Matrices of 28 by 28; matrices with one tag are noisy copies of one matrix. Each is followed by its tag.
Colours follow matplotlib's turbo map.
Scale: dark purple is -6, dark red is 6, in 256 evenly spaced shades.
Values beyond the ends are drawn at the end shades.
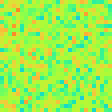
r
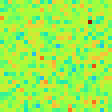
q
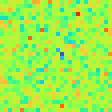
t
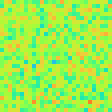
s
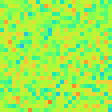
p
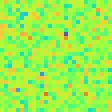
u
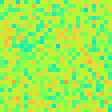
p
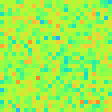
u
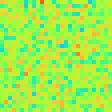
s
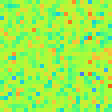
q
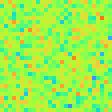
r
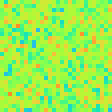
t
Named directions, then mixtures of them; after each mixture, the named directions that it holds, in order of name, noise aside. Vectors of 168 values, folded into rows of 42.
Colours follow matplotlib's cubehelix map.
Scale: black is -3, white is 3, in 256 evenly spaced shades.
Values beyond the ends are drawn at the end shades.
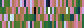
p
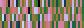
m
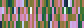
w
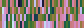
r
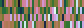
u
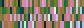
u.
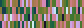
p, u.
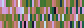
u.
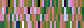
m, w.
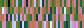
r, w.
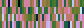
m, r, u.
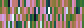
m, p, r.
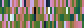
p.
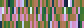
w.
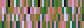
m, w.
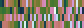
u.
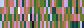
m, u, w.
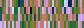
r, w.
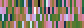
m, p.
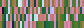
r.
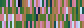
p, r, u.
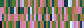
u, w.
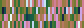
p, u, w.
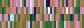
p.
